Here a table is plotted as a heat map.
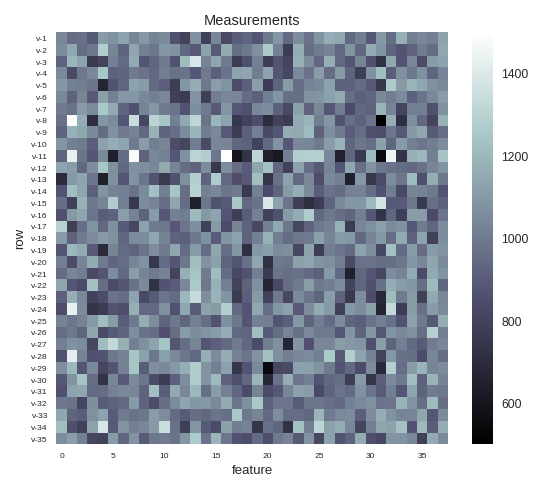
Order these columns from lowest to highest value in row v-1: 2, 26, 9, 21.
2, 9, 21, 26
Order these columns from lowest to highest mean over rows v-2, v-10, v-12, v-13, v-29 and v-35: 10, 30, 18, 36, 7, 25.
18, 25, 30, 10, 36, 7
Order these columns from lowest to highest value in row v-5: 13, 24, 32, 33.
24, 33, 13, 32
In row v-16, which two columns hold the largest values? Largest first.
24, 13
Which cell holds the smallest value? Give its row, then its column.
v-8, 31
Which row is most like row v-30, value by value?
v-13
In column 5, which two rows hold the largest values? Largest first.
v-27, v-15
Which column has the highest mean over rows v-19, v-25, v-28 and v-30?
1
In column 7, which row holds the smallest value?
v-15
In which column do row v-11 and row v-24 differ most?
21
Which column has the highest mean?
13
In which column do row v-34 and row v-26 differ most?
4
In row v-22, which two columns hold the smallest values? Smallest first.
20, 9
